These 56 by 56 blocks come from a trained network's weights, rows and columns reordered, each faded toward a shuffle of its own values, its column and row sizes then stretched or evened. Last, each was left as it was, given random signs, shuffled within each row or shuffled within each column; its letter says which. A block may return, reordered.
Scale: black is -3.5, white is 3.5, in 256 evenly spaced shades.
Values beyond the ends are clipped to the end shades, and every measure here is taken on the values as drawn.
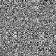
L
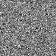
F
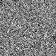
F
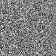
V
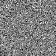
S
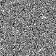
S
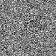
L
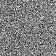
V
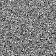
S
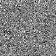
V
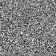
F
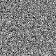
V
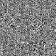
L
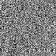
L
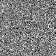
V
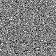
F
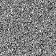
S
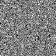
S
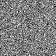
F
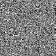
V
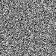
S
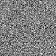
L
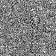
S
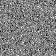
F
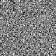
L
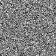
S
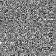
L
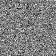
F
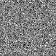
F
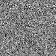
F
